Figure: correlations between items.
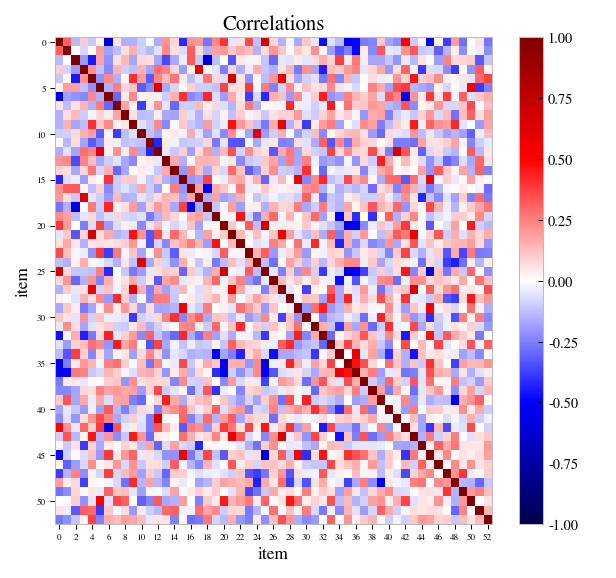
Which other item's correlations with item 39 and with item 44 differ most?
48
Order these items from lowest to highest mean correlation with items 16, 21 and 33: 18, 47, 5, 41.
18, 47, 41, 5
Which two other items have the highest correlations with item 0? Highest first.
25, 42
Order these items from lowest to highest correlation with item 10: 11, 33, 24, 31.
11, 33, 31, 24
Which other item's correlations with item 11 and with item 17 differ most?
3
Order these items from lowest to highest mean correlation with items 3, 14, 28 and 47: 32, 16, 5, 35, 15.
32, 15, 5, 16, 35
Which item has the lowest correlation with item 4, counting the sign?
2
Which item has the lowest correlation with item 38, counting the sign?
19
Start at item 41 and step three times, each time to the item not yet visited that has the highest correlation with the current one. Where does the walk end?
50
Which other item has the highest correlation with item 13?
39
